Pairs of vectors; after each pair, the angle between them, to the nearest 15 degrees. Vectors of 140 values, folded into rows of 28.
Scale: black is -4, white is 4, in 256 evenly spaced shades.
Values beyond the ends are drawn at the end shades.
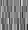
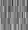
75 degrees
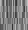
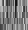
30 degrees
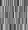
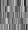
75 degrees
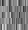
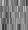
150 degrees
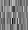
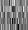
30 degrees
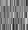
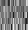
165 degrees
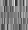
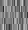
120 degrees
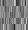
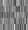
135 degrees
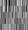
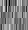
15 degrees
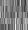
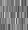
45 degrees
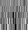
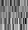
105 degrees
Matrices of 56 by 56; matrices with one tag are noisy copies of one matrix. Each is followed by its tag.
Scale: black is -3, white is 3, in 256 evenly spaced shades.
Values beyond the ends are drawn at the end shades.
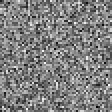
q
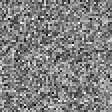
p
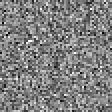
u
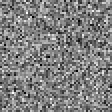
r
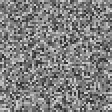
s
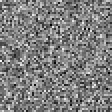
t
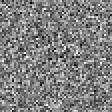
p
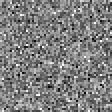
s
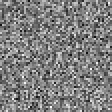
r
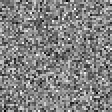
p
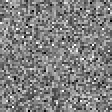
q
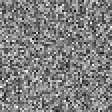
r
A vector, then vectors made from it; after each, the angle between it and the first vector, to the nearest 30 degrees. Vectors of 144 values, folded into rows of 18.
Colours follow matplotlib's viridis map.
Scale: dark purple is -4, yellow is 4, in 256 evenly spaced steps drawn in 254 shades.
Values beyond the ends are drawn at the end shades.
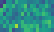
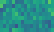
150 degrees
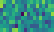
150 degrees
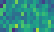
30 degrees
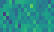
60 degrees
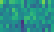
120 degrees
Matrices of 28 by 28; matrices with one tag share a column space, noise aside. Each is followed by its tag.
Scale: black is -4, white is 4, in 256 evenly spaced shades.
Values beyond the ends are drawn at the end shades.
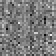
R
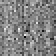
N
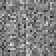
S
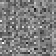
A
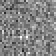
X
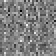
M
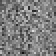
M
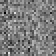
X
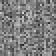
S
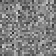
S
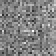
M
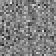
N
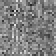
M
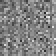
S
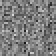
M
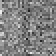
A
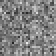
X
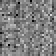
S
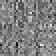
S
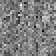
S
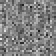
N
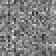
X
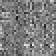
S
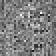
S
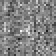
N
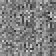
S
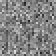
M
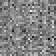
N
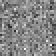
S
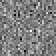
M
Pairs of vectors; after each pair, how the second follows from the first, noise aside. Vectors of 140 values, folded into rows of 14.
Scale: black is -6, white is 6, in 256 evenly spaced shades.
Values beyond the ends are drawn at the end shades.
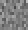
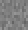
reversed, shrunk.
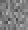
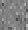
wrapped around, negated, partly zeroed.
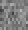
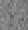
wrapped around, shrunk.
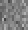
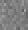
reversed, shrunk.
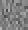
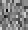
scaled up.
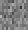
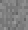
wrapped around, shrunk.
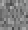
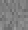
wrapped around, shrunk.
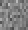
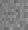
reversed, shrunk.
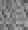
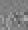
wrapped around, negated, partly zeroed.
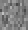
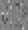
partly zeroed.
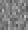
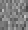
copied.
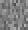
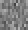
copied.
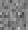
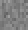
reversed, shrunk.
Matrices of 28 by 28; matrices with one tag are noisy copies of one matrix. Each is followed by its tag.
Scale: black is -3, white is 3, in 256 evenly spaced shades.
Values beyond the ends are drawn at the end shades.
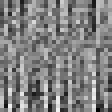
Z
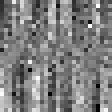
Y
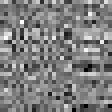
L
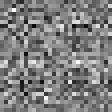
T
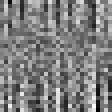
Z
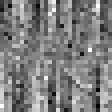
Y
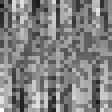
Y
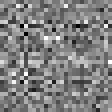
T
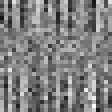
Z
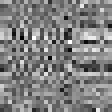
L
